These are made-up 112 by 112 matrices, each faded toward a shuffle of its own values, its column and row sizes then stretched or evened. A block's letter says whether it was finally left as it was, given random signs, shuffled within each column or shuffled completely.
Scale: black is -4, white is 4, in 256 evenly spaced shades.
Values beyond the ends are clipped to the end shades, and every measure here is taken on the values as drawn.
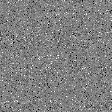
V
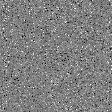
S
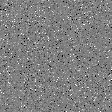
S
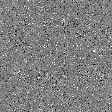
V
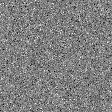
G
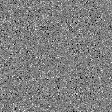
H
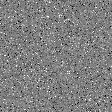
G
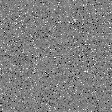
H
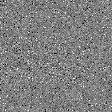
H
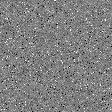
G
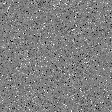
G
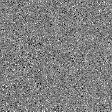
V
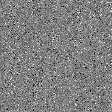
S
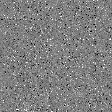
V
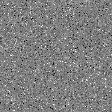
S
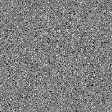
H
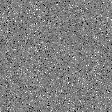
S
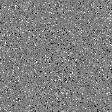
V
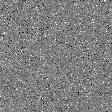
G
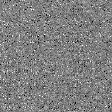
H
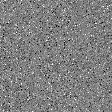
S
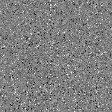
V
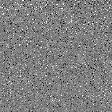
H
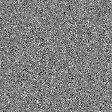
S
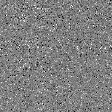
H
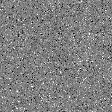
S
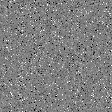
S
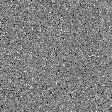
G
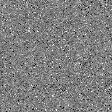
V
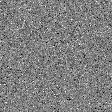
G
